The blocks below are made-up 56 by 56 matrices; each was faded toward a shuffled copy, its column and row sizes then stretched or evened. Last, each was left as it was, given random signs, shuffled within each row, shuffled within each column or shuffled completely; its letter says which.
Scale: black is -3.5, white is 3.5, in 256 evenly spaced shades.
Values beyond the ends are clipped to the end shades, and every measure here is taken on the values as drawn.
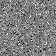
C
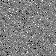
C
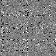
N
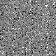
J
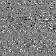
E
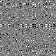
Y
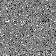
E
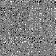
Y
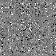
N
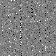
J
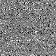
E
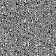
J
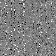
J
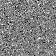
C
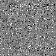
N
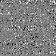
Y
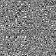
Y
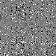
N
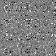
Y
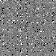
N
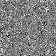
J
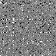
N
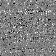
E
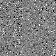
J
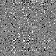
Y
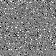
E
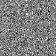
N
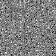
J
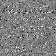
E
